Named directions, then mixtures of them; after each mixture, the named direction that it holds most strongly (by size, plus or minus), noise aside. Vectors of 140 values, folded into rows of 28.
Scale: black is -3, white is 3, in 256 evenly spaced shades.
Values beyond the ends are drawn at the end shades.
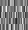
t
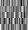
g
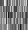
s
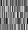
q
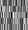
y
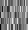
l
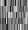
s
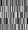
q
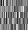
q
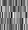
y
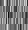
s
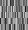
t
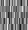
g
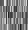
s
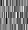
q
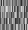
q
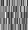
g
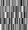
g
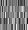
q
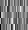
l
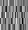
t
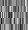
y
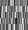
t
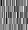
q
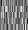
q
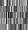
s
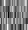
s
